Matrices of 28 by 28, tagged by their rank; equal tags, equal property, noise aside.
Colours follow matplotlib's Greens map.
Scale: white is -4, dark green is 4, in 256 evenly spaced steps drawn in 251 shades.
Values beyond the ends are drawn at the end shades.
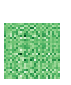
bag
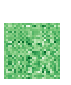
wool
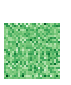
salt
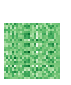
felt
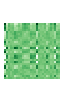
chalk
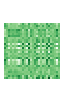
felt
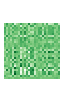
felt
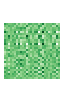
felt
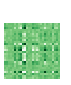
chalk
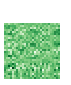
wool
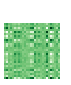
chalk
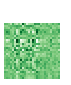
felt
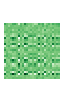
chalk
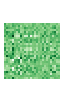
bag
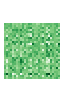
bag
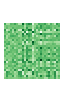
felt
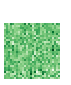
salt
